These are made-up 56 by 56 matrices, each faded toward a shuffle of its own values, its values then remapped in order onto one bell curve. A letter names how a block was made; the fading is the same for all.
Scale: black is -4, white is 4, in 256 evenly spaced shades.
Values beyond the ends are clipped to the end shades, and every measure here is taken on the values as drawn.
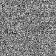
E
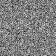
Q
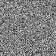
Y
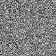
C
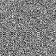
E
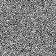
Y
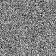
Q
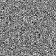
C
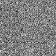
E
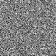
E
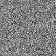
C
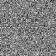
E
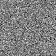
Q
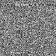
E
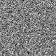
Q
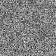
Y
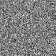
E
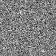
Y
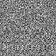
C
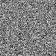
Q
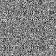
E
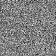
Y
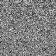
Y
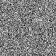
Q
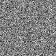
Y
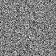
Q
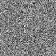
C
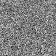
Y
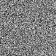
Y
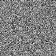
Y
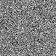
Y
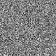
E
